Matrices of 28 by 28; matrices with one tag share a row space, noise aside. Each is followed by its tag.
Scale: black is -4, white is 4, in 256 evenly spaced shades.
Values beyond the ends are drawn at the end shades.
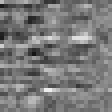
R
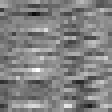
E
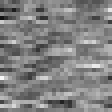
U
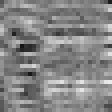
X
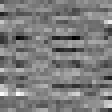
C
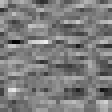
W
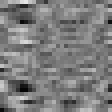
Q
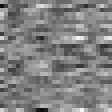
W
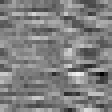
E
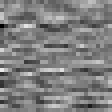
U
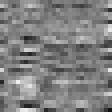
X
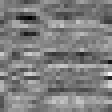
X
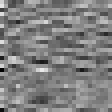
W
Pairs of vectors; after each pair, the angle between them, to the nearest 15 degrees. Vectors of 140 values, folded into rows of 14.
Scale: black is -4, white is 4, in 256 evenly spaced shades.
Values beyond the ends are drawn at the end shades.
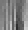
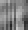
150 degrees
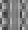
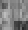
120 degrees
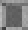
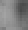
90 degrees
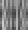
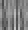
135 degrees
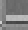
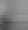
90 degrees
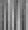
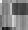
75 degrees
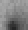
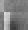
60 degrees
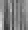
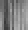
45 degrees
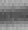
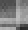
120 degrees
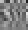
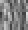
45 degrees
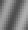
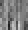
75 degrees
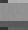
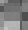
135 degrees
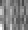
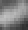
90 degrees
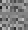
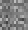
150 degrees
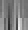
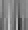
165 degrees
